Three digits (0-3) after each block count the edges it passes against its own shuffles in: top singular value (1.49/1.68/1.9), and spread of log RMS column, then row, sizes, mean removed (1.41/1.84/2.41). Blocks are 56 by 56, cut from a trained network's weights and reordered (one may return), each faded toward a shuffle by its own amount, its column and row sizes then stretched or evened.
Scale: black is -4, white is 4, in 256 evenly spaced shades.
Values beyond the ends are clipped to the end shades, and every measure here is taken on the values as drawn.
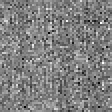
0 0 1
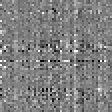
3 2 3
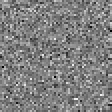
0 0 0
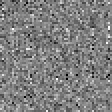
0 2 0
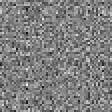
3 2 0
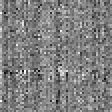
3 2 2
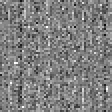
1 2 0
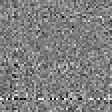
2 0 2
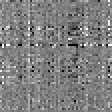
3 2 3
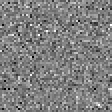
0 0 2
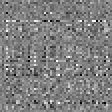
3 2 3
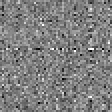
2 2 1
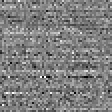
3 0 2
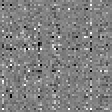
1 3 2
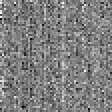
1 2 0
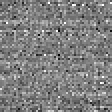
0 0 2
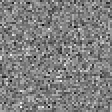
0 0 1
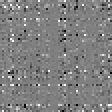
0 3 3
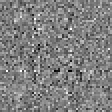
2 1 1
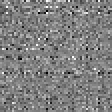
2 1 3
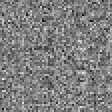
1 1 0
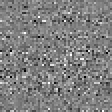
0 1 3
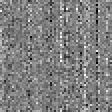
2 3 0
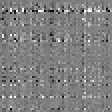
3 2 3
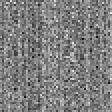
2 1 0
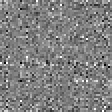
2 3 2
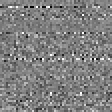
1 0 3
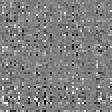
0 3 3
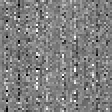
1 3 0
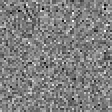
0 0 0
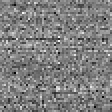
1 1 1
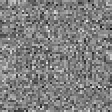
2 0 1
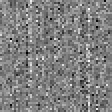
0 3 0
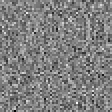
2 0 0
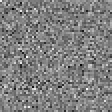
1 0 2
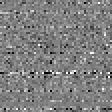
1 0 3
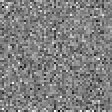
0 1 1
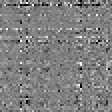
2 2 3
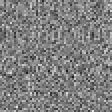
3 0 1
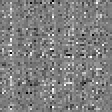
1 3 3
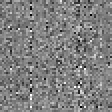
2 3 1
